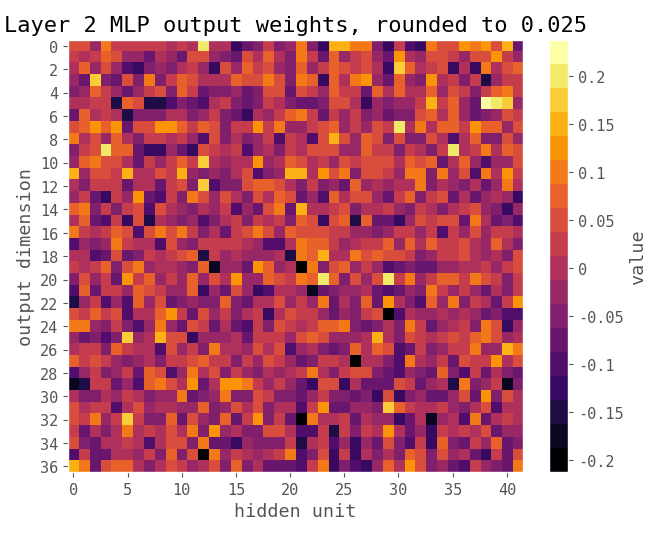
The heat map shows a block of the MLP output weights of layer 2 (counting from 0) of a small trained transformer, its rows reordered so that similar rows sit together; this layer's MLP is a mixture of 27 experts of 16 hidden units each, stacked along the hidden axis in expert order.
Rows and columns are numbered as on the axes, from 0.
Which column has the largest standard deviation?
21
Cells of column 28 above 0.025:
10
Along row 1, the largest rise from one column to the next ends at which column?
30
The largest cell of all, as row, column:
5, 38
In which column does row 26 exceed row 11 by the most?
37
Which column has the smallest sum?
16
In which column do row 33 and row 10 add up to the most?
29
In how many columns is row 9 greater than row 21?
26
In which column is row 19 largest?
17
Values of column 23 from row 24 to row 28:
0.075 0.05 -0.05 0.025 0
